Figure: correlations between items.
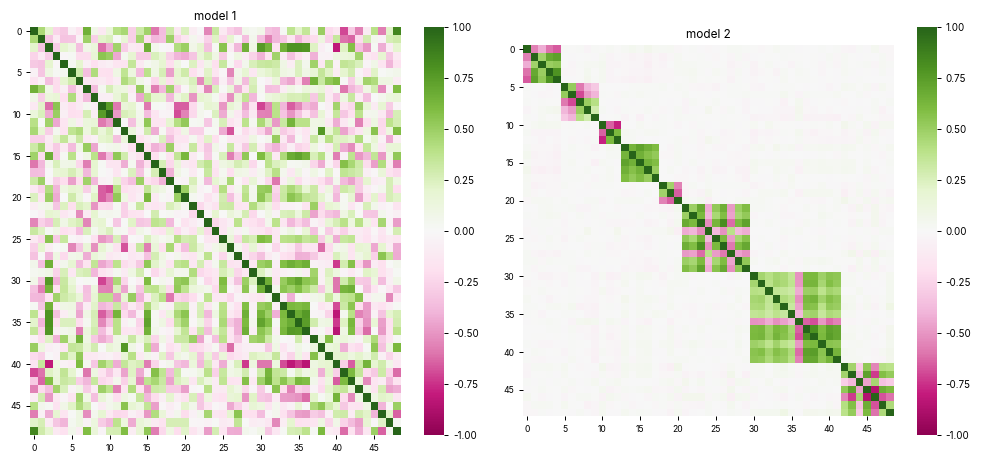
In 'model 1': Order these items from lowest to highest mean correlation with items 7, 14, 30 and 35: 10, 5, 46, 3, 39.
46, 3, 10, 5, 39
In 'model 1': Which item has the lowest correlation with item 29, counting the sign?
8
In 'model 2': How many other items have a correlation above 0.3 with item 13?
4
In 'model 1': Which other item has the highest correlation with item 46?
27
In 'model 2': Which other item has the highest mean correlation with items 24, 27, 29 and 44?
46
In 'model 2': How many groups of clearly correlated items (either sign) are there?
8
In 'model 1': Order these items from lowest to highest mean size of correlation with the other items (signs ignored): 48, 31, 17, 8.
17, 8, 48, 31
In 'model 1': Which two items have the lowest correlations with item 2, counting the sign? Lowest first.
40, 9
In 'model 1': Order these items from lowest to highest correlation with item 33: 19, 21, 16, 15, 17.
21, 17, 16, 19, 15
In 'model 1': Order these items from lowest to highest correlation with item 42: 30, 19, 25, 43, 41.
43, 19, 25, 30, 41
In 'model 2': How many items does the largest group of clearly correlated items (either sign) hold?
12
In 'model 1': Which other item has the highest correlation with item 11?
34
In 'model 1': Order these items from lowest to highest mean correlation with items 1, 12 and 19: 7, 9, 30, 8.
9, 30, 8, 7
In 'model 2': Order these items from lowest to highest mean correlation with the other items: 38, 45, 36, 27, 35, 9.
36, 27, 9, 45, 35, 38
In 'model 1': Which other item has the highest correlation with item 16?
41
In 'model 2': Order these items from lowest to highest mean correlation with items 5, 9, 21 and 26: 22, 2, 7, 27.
27, 7, 2, 22
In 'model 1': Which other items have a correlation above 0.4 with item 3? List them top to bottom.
9, 10, 32, 43
